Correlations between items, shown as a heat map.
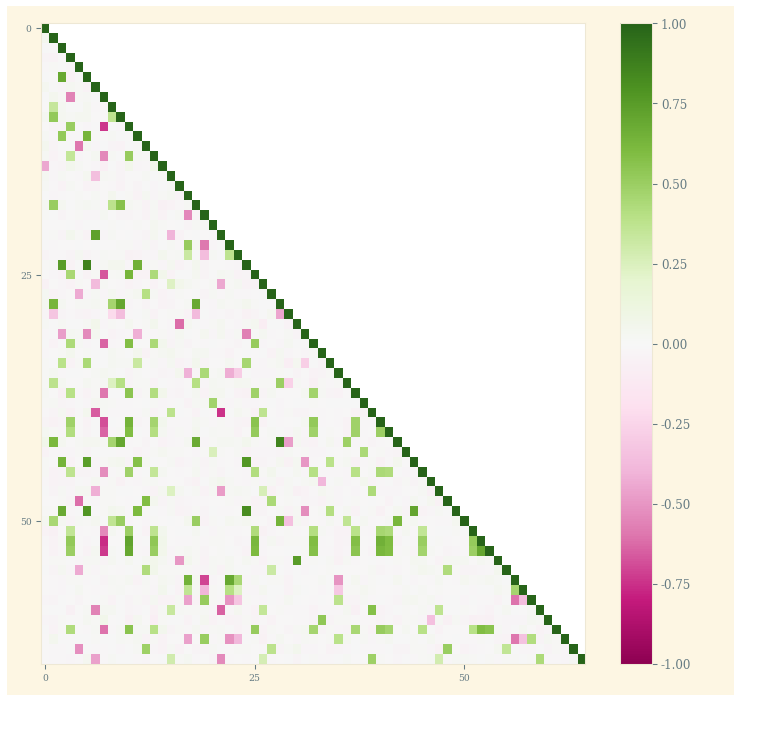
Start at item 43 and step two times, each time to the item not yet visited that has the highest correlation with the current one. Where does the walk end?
20
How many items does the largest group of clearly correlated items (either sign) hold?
14
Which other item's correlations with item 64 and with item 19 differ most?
56
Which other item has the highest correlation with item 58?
19
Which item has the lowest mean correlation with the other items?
7
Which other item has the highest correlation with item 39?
59
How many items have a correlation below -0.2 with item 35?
5
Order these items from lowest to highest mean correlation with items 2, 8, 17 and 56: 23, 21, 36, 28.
21, 36, 28, 23
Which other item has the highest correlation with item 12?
48
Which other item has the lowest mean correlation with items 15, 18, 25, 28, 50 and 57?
29
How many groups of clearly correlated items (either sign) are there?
10
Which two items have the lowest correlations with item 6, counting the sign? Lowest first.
39, 59
